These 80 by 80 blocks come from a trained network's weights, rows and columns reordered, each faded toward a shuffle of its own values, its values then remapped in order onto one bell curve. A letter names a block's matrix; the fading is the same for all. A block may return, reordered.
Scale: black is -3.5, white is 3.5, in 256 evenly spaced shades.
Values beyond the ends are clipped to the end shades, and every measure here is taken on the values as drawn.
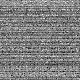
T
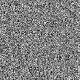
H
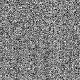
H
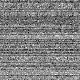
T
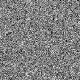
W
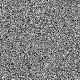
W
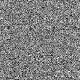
H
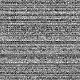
T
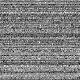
T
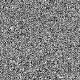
H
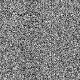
H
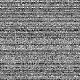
T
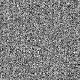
H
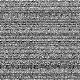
T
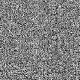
H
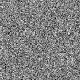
W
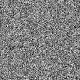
W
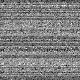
T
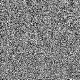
W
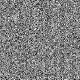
H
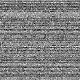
T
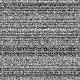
T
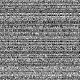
T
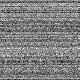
T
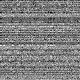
T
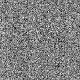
H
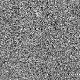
W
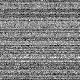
T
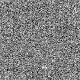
H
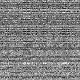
T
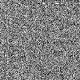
W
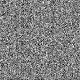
H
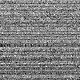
T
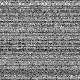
T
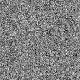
W
